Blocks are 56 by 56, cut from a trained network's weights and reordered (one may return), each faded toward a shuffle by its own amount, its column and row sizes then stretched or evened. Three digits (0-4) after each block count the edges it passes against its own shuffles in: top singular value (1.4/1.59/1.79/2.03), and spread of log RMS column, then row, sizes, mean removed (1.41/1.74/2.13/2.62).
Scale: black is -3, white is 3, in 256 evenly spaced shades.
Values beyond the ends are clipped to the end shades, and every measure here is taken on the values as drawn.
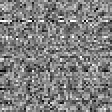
4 0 2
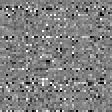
2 2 4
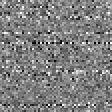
2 1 4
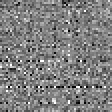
3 2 3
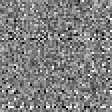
3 1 2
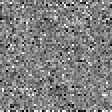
2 1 2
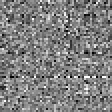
3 2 2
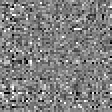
3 1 3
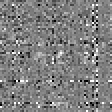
2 4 3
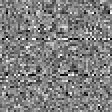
4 1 3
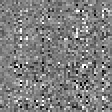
0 4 3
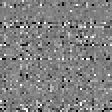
2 2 4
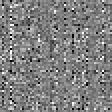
2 4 2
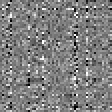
3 4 2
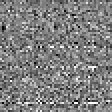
3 1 3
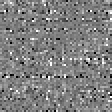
1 2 4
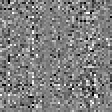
0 4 3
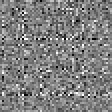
4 3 3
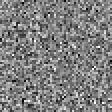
0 0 0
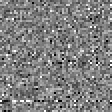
1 0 2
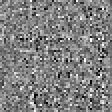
0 3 2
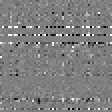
4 1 4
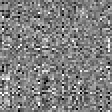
3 3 2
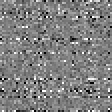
2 2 4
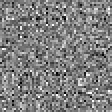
3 3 1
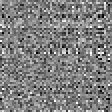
4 3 1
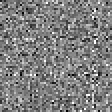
2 2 1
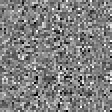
2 3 0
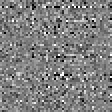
2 3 4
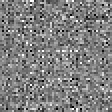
1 3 3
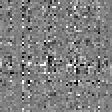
0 4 3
